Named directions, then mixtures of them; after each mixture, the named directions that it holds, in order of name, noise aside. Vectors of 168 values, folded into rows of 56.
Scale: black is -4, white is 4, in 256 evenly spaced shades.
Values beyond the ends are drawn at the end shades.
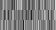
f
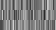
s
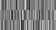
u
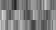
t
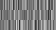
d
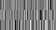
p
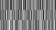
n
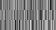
p.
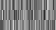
s.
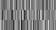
p, s, u.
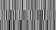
n.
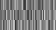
f, n, p.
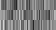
t, u.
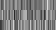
p, s.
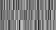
d.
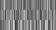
n, p, s.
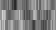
t.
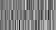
d, p, u.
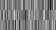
d, p, s.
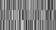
d, s, u.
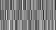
n.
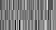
d, p.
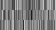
f, s.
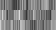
d, t.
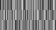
n, p, s.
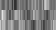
t.
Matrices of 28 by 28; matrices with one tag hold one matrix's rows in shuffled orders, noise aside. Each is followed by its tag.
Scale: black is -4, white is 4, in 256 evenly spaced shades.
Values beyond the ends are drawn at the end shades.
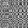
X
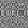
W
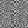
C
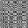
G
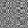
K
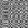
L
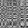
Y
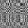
K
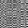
Y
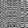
Y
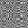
K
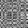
Y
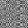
K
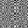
C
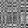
Y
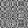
W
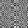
C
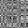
Y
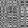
Y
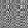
K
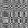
L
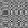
L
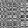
Y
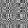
K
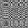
L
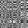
Y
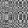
X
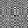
C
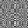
C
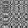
L
